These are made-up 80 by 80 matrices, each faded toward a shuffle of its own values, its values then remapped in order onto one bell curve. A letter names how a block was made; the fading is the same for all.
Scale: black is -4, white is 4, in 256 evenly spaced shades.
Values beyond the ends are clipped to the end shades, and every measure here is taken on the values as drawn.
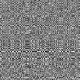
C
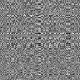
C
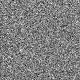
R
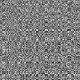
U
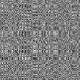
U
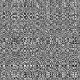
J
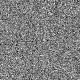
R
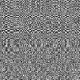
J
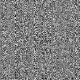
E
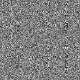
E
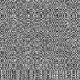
U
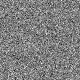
R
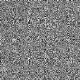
E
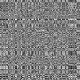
C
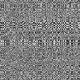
J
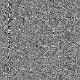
E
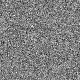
R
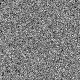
R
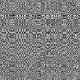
C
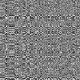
J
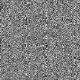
E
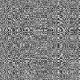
J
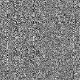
E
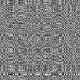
C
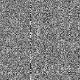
E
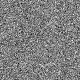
R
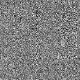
E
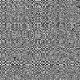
J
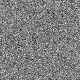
R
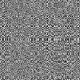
J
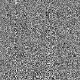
E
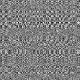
C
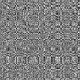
U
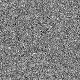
R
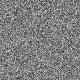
R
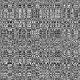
C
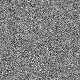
R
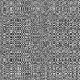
U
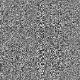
E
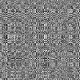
J
